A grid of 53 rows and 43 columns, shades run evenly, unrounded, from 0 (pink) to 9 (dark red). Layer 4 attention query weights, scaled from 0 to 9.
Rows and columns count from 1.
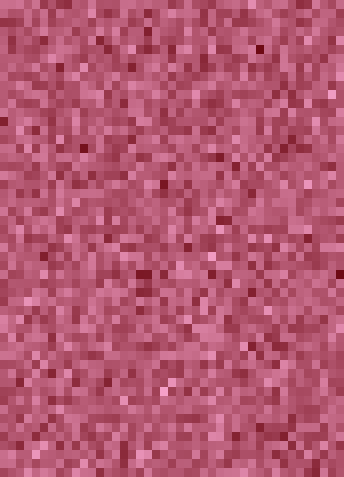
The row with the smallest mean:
34
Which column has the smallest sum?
27
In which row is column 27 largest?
31
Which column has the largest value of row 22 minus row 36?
3
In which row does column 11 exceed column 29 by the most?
17
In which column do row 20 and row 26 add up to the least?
22
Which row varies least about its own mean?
46
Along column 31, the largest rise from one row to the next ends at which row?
40
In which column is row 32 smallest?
30
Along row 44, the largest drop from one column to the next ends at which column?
21
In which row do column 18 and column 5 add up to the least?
51
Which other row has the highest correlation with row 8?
28
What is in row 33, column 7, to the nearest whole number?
6
